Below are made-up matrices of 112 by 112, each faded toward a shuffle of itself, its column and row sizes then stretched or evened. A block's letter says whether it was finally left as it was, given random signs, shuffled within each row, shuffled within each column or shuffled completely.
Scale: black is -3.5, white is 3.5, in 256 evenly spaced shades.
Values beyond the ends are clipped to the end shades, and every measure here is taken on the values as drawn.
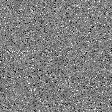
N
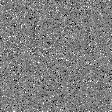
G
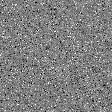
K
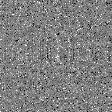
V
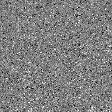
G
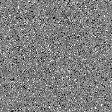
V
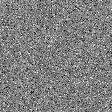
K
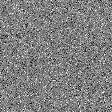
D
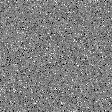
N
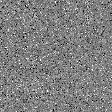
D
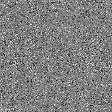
G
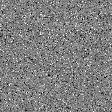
N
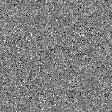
V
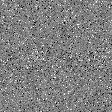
N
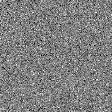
G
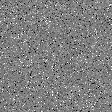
K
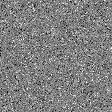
K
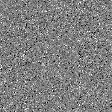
D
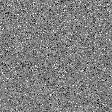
N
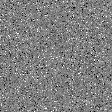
D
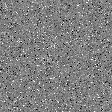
K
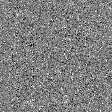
D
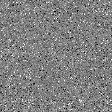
G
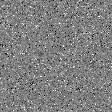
N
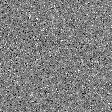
K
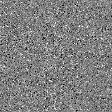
G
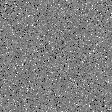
K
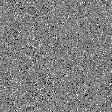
V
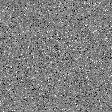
N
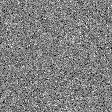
K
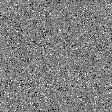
G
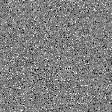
V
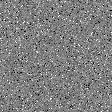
K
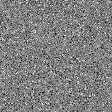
N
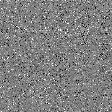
V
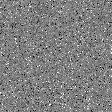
K
